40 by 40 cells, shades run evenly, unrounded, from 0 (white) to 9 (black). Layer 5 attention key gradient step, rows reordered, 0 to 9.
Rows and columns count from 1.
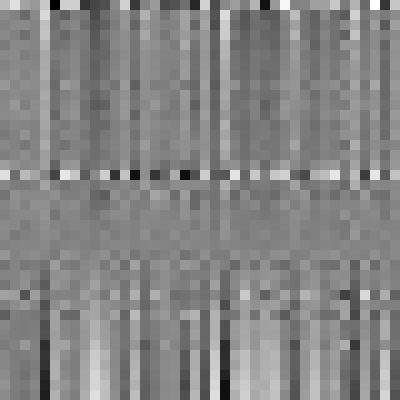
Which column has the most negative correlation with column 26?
19
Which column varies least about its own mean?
4
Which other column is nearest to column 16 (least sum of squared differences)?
12
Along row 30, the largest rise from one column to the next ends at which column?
38
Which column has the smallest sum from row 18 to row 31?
7
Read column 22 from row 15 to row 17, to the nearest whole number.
5 5 5
